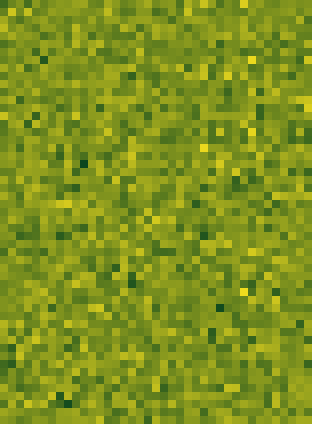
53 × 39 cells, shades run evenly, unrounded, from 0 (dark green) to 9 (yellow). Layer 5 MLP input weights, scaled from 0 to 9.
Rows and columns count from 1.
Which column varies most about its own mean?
32
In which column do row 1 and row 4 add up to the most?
31
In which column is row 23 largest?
15
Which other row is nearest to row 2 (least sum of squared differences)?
11
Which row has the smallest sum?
7
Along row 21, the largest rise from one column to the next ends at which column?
12
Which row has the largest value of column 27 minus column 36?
6
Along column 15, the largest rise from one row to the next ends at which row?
35
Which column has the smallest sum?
25
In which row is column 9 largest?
26
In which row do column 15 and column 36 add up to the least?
49
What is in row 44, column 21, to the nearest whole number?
5
